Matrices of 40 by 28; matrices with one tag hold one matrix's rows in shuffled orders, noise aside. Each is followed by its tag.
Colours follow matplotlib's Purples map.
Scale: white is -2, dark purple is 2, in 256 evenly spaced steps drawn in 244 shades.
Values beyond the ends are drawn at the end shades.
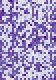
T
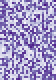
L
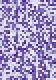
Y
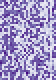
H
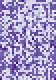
T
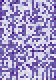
T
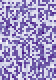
Y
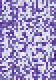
T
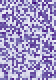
L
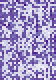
T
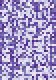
T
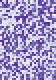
Y
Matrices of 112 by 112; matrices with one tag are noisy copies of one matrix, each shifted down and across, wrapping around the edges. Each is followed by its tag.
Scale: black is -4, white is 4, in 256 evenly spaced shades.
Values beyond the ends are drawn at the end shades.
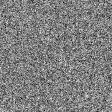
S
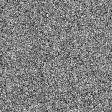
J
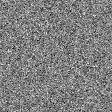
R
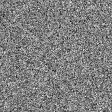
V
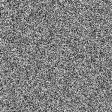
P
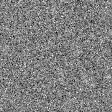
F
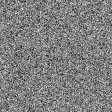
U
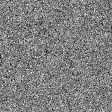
J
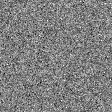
V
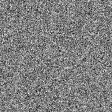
R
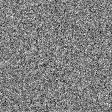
S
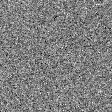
P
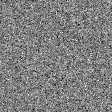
S
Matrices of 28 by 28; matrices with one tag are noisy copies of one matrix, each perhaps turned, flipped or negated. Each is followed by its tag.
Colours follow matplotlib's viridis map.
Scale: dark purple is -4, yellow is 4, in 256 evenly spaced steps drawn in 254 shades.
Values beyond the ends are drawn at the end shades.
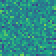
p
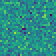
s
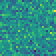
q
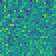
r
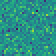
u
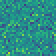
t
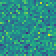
u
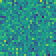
p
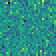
p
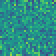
q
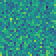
r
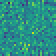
p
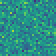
u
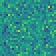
s
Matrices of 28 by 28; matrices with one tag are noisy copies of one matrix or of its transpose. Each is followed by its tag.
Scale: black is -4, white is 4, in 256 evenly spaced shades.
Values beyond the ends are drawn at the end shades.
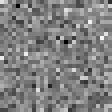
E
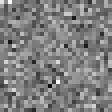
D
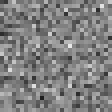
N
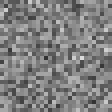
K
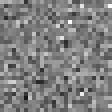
D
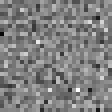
D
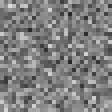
E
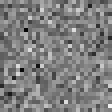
D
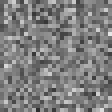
N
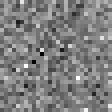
E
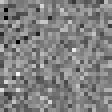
D
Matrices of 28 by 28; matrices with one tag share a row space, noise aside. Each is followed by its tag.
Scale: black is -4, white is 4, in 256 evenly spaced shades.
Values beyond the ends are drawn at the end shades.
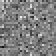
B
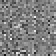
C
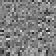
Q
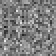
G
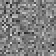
C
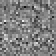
G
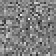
B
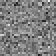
Q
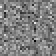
G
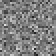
G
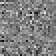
B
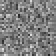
B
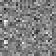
G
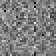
C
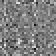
C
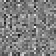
C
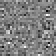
Q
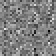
G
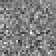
B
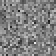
C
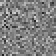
C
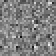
G
